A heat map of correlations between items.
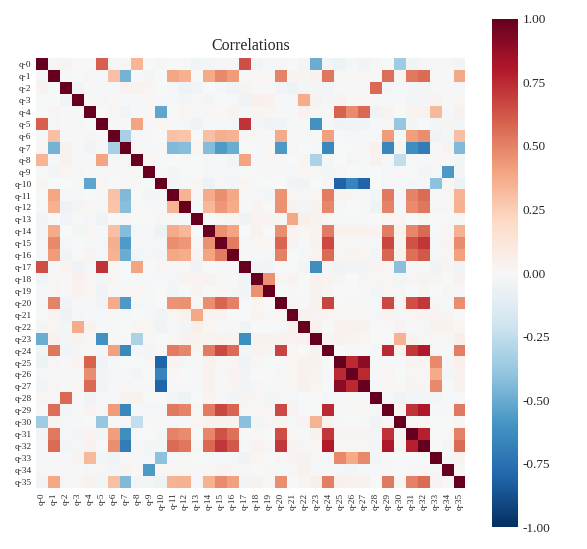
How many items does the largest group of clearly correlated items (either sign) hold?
14
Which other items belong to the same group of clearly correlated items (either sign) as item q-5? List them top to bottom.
q-0, q-8, q-17, q-23, q-30
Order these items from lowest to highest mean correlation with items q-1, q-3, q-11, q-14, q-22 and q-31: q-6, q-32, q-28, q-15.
q-28, q-6, q-15, q-32
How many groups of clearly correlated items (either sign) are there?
8
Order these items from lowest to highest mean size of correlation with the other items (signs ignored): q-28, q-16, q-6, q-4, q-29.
q-28, q-4, q-6, q-16, q-29
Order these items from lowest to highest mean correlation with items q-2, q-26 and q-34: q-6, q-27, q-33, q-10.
q-10, q-6, q-33, q-27
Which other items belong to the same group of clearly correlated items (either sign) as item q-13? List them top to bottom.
q-21
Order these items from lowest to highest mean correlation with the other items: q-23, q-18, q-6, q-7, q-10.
q-7, q-10, q-23, q-18, q-6
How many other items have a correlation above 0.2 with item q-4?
4
